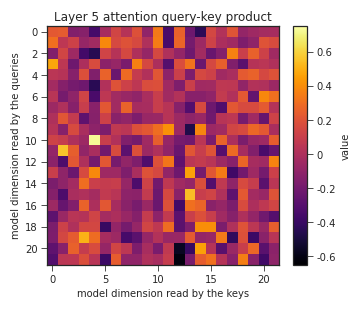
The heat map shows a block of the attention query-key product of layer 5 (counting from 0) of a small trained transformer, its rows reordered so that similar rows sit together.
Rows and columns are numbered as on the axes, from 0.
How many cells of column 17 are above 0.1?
5
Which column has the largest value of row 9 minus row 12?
9
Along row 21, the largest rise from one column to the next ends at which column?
6
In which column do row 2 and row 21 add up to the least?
12
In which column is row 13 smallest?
17
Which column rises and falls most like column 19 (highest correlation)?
7
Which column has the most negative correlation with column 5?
15
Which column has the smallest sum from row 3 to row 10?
13
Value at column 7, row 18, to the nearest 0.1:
-0.2
